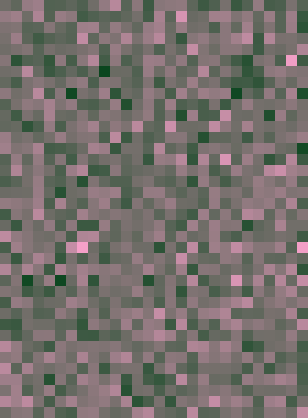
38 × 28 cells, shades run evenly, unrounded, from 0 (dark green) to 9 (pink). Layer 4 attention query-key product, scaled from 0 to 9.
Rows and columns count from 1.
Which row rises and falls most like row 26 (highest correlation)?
23
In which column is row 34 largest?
1
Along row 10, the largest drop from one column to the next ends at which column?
12
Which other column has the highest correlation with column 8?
2
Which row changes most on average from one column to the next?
26
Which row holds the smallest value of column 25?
11
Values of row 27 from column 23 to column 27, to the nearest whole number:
2 5 4 5 6
